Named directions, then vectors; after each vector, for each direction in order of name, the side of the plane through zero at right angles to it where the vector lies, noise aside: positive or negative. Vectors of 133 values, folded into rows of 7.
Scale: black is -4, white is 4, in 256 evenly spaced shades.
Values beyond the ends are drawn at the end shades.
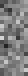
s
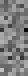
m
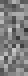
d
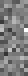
negative, negative, positive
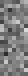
negative, negative, positive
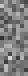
positive, negative, negative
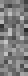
positive, positive, negative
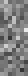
negative, negative, negative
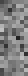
positive, negative, positive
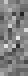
negative, negative, negative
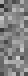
negative, positive, positive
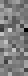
positive, positive, negative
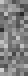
negative, positive, negative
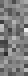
negative, negative, positive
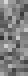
negative, negative, negative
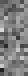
positive, negative, positive
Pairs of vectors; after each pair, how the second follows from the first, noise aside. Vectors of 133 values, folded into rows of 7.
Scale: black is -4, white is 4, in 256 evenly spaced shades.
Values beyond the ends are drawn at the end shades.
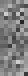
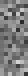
copied.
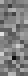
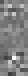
negated, partly zeroed.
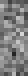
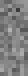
wrapped around, negated, shrunk.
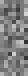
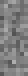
wrapped around, negated, shrunk.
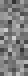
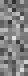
copied.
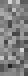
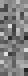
wrapped around.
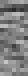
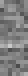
wrapped around, negated, shrunk.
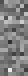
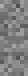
reversed, negated, shrunk.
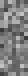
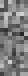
copied.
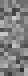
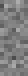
reversed, negated, shrunk.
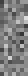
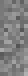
reversed, negated, shrunk.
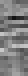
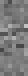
negated, partly zeroed.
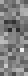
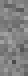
wrapped around, negated, shrunk.
